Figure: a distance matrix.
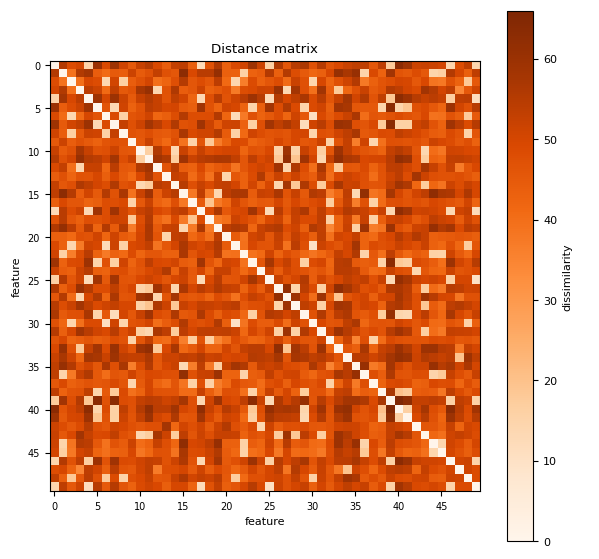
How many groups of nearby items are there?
11
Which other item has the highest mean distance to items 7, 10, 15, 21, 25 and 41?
34
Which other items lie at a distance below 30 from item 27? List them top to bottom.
3, 12, 33
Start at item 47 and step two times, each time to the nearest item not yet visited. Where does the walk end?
3
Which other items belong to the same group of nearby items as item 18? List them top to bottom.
9, 16, 32, 37
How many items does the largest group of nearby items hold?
7
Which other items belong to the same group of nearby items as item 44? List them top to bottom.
1, 22, 36, 45
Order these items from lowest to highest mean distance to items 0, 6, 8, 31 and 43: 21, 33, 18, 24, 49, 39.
21, 49, 39, 24, 18, 33
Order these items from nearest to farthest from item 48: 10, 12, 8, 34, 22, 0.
8, 22, 12, 10, 0, 34
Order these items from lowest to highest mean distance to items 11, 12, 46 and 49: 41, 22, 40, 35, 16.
16, 22, 35, 41, 40
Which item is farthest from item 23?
39
